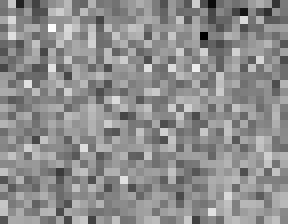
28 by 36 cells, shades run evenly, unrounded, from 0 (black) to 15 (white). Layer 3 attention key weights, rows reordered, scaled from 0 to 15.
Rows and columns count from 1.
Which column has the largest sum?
7
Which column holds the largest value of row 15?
23
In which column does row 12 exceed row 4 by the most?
28
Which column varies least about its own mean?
32
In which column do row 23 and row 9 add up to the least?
1
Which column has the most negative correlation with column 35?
25
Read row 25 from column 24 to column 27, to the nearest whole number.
8 9 8 10
